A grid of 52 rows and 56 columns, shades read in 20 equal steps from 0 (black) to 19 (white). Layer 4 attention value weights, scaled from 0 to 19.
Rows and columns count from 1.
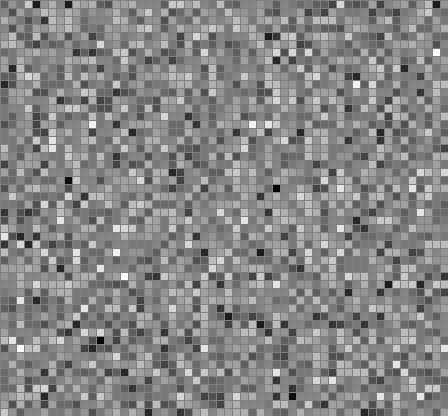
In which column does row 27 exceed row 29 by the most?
28
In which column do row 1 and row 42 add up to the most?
43
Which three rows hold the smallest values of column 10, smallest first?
41, 7, 26
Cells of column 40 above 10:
29
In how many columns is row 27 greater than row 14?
20
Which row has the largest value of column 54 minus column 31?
49
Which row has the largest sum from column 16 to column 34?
4
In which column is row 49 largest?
6
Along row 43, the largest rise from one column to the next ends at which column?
14
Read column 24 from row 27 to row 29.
5 15 11
